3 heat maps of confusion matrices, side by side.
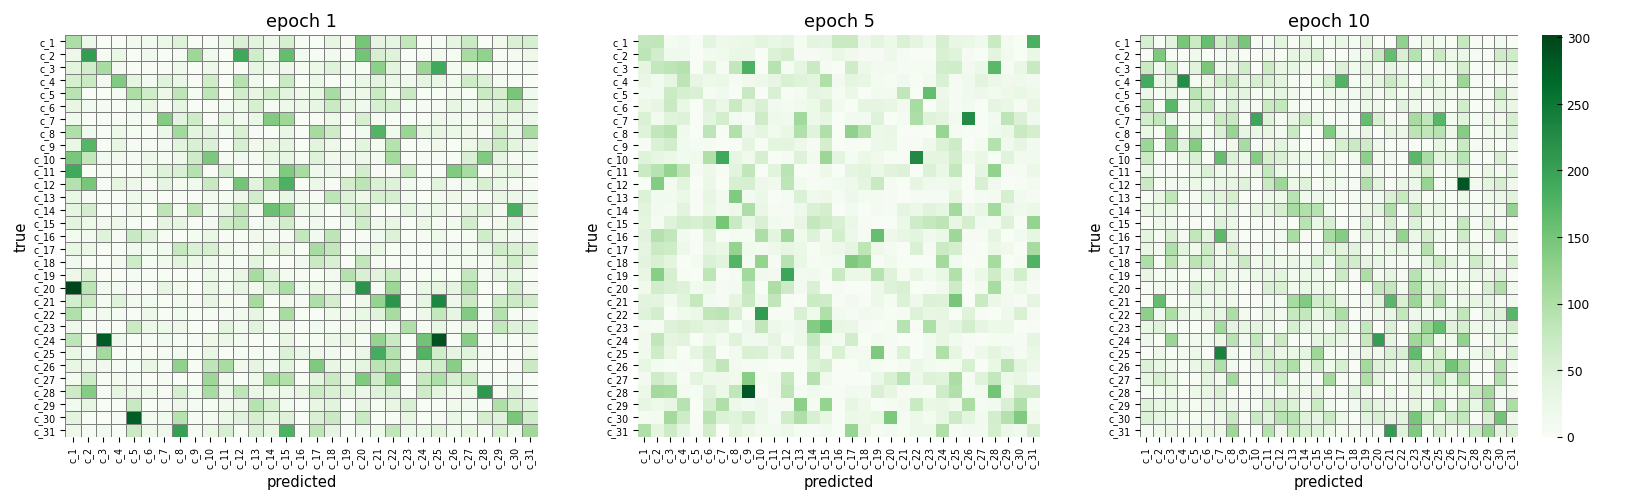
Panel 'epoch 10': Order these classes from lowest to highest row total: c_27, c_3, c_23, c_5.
c_5, c_3, c_27, c_23
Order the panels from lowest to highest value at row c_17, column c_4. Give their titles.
epoch 1, epoch 5, epoch 10
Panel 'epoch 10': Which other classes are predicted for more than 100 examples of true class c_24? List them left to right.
c_3, c_20, c_23, c_27
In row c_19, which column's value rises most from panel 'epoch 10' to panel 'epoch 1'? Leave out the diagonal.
c_13
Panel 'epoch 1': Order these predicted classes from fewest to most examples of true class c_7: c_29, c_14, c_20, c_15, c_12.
c_12, c_29, c_20, c_15, c_14
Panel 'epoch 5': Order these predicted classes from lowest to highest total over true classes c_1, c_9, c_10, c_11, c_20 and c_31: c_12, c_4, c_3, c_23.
c_23, c_4, c_12, c_3
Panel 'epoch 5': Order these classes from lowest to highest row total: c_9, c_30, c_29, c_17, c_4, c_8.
c_9, c_4, c_17, c_29, c_8, c_30
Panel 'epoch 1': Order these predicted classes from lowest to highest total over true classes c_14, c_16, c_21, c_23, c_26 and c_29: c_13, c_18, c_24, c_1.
c_24, c_1, c_18, c_13
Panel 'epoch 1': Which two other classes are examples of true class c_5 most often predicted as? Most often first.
c_30, c_18
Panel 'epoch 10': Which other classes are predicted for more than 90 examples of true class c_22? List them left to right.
c_1, c_3, c_8, c_17, c_31
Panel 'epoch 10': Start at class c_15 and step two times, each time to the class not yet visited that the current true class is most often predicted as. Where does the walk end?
c_31
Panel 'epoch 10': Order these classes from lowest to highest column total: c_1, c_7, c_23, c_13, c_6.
c_6, c_13, c_1, c_7, c_23
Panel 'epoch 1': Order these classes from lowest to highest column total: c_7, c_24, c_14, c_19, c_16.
c_16, c_19, c_7, c_24, c_14
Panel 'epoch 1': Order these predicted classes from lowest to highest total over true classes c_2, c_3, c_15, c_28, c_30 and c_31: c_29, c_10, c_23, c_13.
c_23, c_29, c_10, c_13
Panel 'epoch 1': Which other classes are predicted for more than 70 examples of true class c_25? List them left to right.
c_3, c_21, c_22, c_24
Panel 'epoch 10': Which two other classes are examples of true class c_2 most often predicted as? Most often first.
c_21, c_23
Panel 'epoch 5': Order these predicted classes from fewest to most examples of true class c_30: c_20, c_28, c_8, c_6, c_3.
c_8, c_28, c_6, c_3, c_20
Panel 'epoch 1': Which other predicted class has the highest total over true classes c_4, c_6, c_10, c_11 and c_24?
c_1
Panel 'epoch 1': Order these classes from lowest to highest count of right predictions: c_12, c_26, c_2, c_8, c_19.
c_19, c_8, c_26, c_12, c_2
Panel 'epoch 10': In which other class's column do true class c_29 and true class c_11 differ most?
c_25
